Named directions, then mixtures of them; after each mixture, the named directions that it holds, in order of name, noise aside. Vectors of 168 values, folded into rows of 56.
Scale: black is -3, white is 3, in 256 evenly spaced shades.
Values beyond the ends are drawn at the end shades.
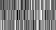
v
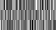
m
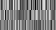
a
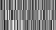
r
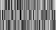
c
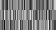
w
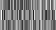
c, v.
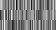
m, r, v.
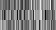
c, v.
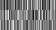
a, m, r.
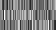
w.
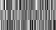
m.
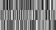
m, v, w.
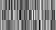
a, c, v.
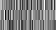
a, m, r.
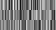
a, c.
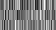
a, v, w.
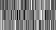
v.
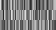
w.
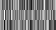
a, m, w.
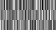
m, r.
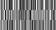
a, m.
